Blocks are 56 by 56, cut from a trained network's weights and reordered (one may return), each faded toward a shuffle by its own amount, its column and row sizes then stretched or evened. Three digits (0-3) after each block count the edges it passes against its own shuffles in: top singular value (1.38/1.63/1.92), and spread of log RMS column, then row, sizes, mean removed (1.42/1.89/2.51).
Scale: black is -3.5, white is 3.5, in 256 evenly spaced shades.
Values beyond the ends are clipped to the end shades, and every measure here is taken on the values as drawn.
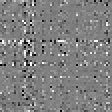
2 3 3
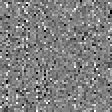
1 2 0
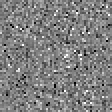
0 0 0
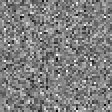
2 2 0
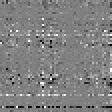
3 2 3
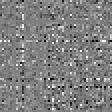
1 3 3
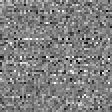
1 0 3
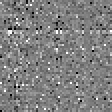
1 2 0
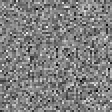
1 0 0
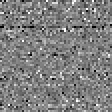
0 0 2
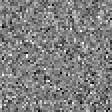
1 0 0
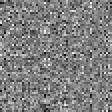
2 2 2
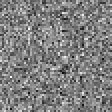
2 1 0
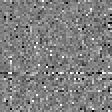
2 1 1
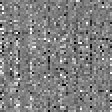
1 3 1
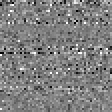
0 0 3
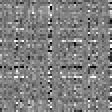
3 3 1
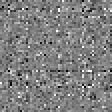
2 2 2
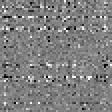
2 1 3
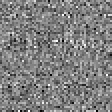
2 0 2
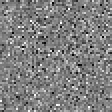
1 0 0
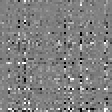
2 3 3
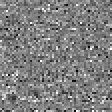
0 1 3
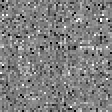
0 0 1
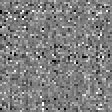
0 1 2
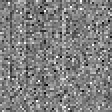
1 0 0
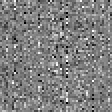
0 3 0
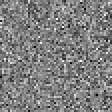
0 1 0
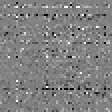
2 2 3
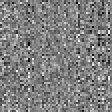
2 3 0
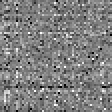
2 2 0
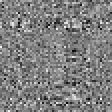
3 1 2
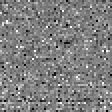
0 0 1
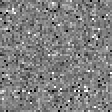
1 0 0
